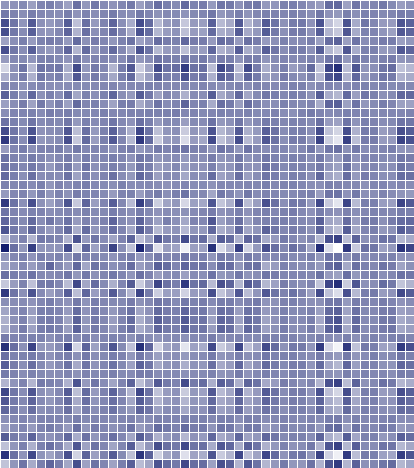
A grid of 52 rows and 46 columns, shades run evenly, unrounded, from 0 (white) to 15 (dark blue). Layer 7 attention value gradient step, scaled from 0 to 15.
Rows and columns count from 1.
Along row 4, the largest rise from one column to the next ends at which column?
39
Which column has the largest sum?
1
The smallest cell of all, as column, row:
38, 28
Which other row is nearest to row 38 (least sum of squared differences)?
24
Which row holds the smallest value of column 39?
32
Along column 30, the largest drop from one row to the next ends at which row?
52
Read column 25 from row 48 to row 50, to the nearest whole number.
9 6 11
